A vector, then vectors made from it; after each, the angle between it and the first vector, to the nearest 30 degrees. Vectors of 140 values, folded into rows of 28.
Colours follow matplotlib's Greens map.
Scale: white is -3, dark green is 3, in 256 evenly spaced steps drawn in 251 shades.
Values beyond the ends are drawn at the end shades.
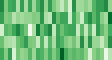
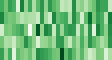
30 degrees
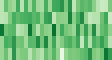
150 degrees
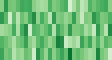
60 degrees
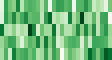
150 degrees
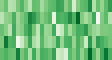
120 degrees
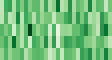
120 degrees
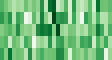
60 degrees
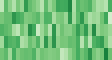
150 degrees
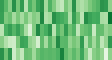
30 degrees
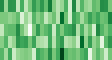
30 degrees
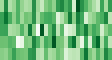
120 degrees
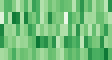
120 degrees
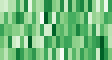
120 degrees
